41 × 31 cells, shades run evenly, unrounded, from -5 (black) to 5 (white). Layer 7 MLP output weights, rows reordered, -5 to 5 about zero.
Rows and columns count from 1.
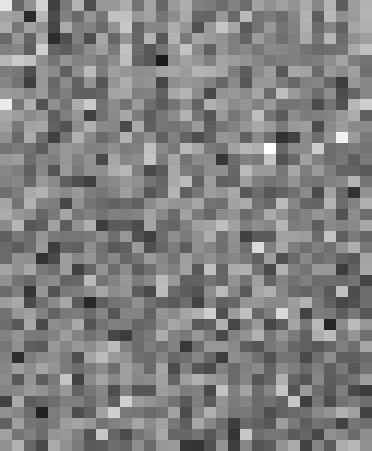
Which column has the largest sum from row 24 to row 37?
14
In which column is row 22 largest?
28
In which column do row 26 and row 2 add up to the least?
3
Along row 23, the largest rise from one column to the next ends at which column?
22
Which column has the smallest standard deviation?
12
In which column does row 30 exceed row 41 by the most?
16
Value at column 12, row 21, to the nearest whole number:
-2
